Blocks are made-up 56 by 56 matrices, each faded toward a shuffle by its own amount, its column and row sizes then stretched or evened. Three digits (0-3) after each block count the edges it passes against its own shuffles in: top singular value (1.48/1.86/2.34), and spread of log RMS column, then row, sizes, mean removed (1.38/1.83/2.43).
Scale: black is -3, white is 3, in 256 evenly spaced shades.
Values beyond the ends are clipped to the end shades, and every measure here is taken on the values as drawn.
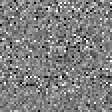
0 1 2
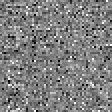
1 1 1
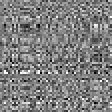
3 2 3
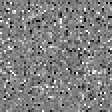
0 1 2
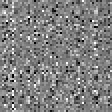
2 3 1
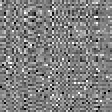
3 2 0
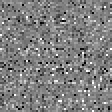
0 0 2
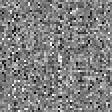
1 2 0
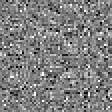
2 1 1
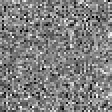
1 0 2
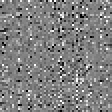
1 3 2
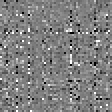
1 3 2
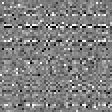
3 0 3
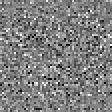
0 0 2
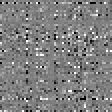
0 3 3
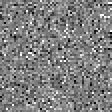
1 1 0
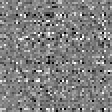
2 2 3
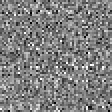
2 1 1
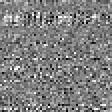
2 0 3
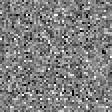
0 1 2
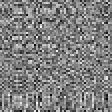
3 2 1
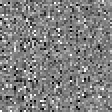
0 2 0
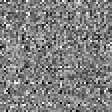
2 1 2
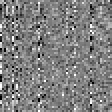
2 3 0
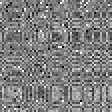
3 0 0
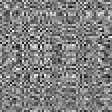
3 2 3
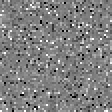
0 0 0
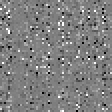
0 3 1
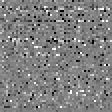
1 0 3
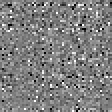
0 2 2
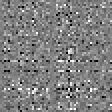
2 3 2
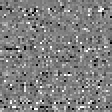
0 0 3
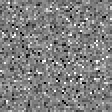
0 0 0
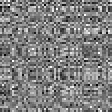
3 1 2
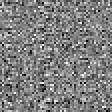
2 1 1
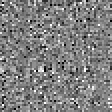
1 2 1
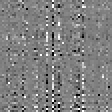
3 3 2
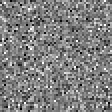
1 0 0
